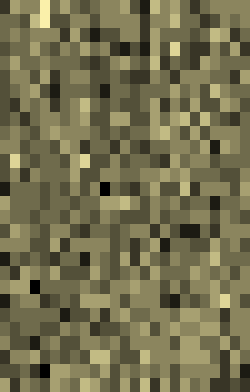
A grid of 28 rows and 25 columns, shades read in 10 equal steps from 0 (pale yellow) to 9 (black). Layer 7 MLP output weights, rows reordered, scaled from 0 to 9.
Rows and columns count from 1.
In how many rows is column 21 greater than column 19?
9
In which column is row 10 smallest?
17
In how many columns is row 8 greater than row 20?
13
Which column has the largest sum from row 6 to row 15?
11
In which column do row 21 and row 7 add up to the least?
22
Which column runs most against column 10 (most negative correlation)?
8
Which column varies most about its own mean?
5
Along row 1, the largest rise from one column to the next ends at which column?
6
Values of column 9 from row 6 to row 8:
4 5 2
